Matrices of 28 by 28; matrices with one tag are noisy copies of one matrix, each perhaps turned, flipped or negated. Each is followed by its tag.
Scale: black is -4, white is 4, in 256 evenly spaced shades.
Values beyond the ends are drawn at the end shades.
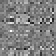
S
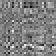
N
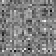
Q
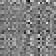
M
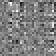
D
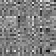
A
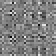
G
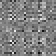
G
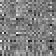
A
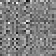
M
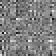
A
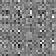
G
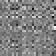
M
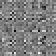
G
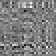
N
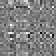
S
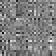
A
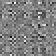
G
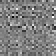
M
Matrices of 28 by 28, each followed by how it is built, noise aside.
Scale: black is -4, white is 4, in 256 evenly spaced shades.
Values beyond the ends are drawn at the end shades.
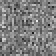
blocks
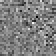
upper triangular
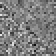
lower triangular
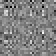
low rank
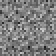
repeating columns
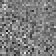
lower triangular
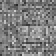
blocks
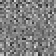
blocks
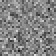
repeating columns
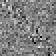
banded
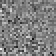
lower triangular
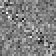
banded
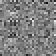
low rank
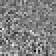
lower triangular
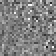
upper triangular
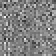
low rank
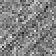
Hankel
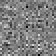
low rank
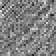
Hankel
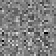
low rank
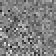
lower triangular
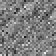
Hankel
